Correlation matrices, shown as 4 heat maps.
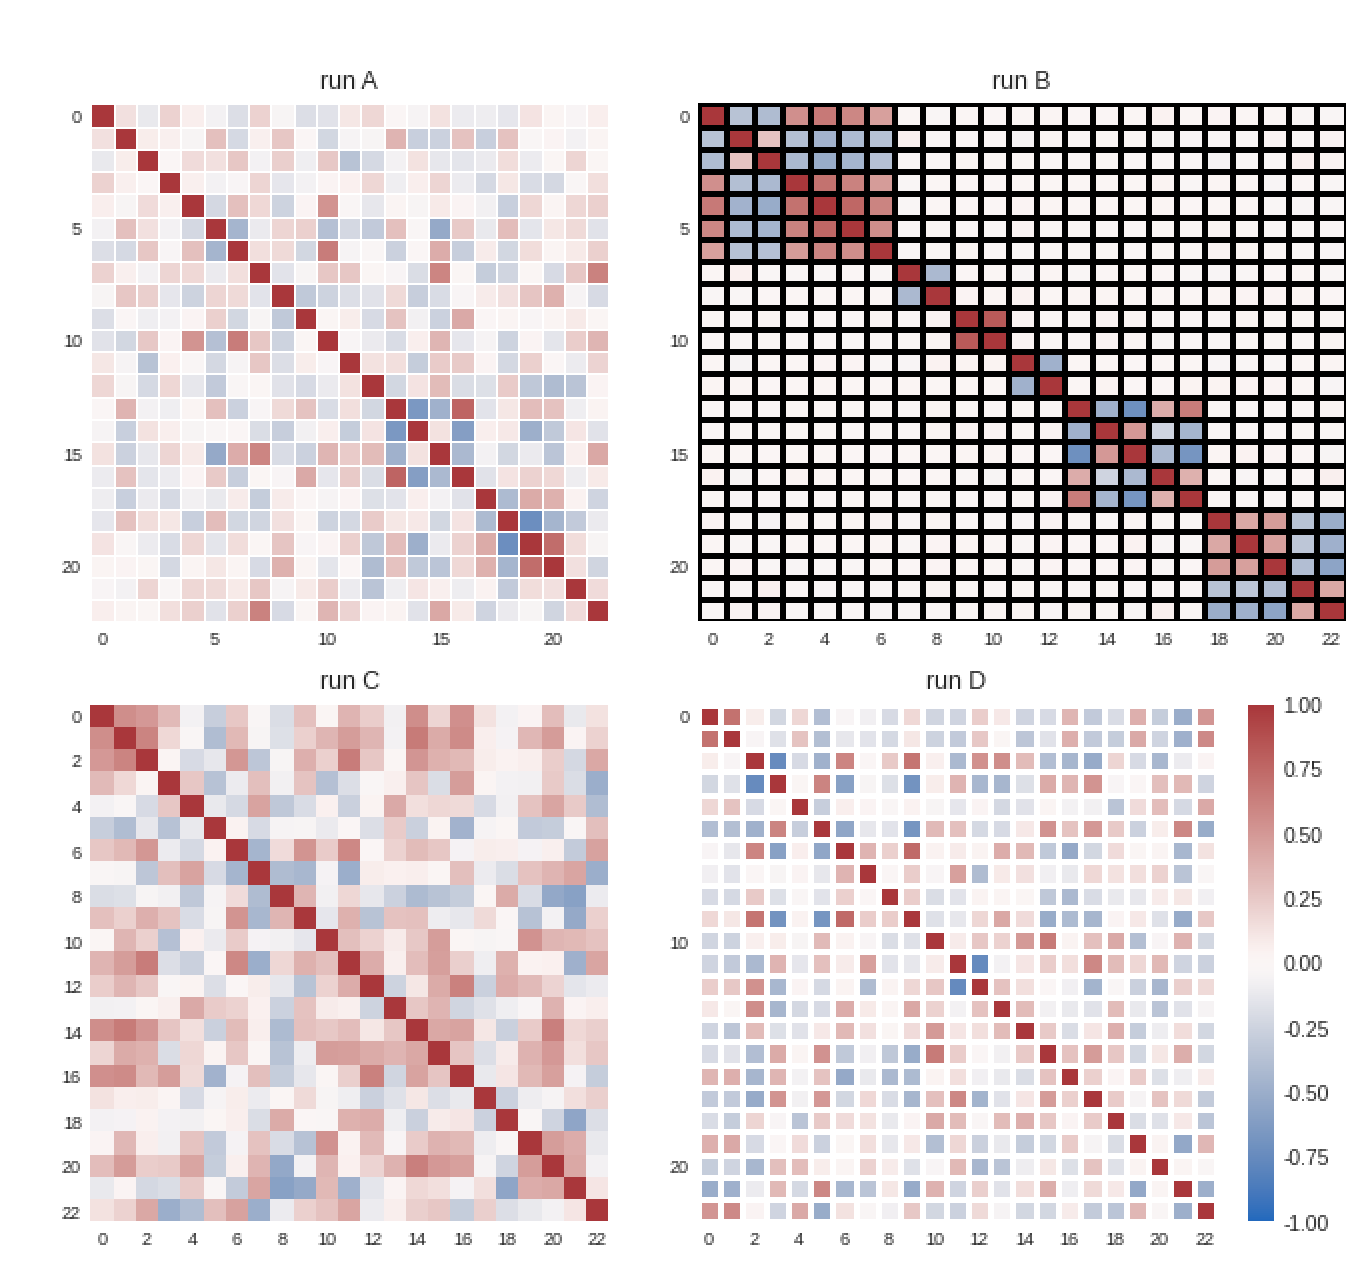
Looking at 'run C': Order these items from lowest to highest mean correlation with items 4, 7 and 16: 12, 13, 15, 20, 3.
13, 15, 12, 3, 20
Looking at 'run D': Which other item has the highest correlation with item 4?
22
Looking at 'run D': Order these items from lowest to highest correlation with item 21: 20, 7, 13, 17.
7, 13, 20, 17
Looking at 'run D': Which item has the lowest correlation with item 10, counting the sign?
19
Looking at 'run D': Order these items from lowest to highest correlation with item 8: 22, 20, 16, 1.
16, 1, 22, 20
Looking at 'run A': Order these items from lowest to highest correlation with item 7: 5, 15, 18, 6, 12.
18, 5, 12, 6, 15
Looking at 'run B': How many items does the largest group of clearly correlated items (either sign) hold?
7
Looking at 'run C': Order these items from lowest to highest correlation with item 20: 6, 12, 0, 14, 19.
6, 12, 0, 19, 14
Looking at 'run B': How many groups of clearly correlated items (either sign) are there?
6
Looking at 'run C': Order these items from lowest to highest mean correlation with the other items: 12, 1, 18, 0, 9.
18, 9, 12, 0, 1
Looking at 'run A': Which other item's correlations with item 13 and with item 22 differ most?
15
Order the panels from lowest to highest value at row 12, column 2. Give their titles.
run A, run B, run C, run D
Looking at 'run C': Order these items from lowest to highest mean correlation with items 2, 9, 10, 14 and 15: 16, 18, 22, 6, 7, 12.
7, 18, 12, 16, 22, 6
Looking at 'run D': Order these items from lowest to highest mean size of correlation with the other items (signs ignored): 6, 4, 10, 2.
4, 10, 6, 2
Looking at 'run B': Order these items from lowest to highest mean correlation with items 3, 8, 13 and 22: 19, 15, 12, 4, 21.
15, 19, 12, 21, 4
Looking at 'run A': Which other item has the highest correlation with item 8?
20
